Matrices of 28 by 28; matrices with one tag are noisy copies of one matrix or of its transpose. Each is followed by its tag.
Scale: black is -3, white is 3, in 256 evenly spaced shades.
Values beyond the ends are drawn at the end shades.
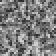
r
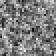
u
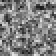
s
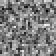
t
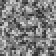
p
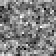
t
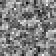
p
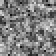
u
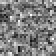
t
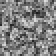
p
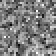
r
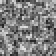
u
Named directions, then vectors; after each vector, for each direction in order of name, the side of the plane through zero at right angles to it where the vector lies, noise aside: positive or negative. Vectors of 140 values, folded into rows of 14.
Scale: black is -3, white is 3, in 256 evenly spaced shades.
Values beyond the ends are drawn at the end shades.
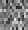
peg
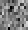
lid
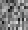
positive, positive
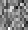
negative, positive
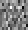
negative, negative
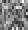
positive, negative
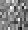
negative, negative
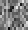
positive, negative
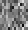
positive, negative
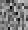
positive, positive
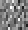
negative, negative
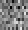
positive, positive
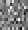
negative, negative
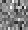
negative, negative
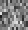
negative, positive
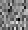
positive, positive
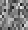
positive, negative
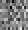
positive, positive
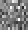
negative, negative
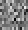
negative, negative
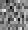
positive, positive
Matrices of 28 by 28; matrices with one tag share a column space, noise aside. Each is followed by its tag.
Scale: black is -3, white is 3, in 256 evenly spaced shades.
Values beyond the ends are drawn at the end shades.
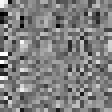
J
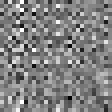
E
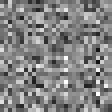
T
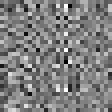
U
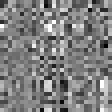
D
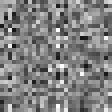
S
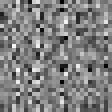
S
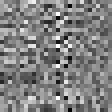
E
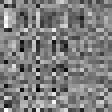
J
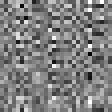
E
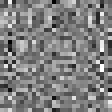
J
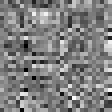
J
